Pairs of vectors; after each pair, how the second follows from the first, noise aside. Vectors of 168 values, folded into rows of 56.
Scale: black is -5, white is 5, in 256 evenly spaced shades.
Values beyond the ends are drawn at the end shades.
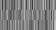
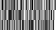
scaled up.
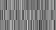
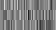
shuffled.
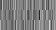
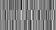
wrapped around.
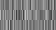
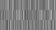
negated, shrunk.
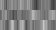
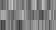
reversed.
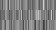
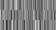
shuffled.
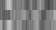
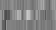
wrapped around, partly zeroed.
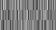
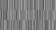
wrapped around, negated, shrunk.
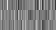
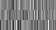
reversed.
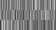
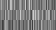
wrapped around.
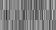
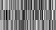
scaled up.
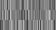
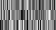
scaled up.
